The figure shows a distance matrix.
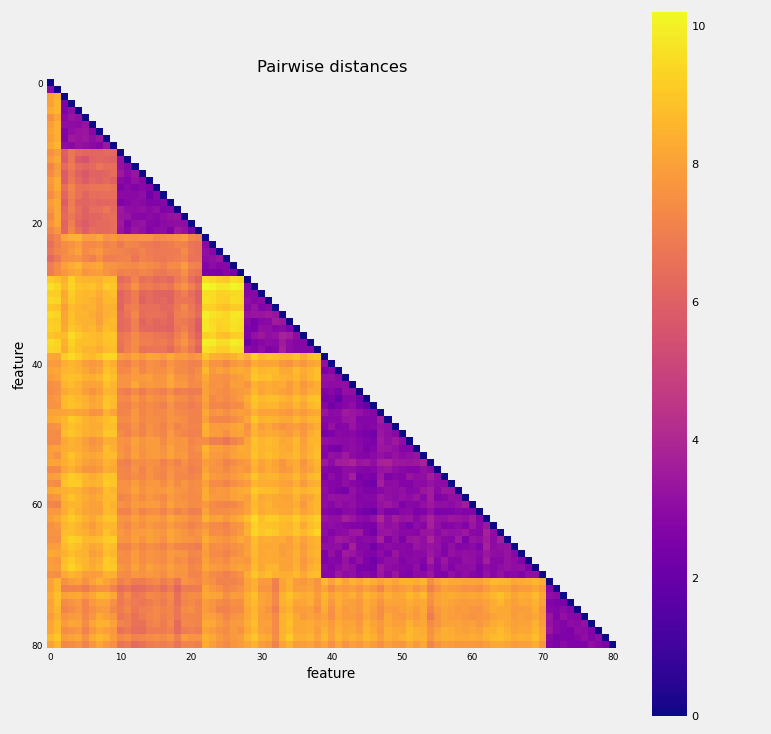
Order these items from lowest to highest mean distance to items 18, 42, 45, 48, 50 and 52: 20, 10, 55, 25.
55, 20, 10, 25
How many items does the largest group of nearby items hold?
32
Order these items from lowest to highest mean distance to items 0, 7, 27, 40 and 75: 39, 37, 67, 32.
67, 39, 32, 37
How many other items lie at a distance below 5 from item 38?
10
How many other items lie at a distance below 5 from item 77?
9
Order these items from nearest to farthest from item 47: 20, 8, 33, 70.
70, 20, 33, 8
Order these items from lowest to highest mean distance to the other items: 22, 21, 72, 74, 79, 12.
21, 12, 72, 74, 79, 22
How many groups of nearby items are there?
7
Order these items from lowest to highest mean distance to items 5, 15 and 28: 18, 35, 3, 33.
18, 35, 33, 3
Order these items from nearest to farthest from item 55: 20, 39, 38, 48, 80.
39, 48, 20, 80, 38
